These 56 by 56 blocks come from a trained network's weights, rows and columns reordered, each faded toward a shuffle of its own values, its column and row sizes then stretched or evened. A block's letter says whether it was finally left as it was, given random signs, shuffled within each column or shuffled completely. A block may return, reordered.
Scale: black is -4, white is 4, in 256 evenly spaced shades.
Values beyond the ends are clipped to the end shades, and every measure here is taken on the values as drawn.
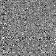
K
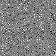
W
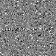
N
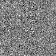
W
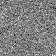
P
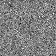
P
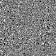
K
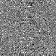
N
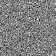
W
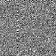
N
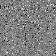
N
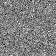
P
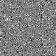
N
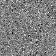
W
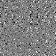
N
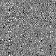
N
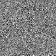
K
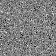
W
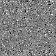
K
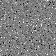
P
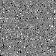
K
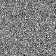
W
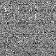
N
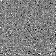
K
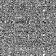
N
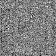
W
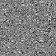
N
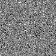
K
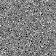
W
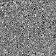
K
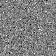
P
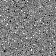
P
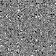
N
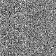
W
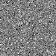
W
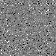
N
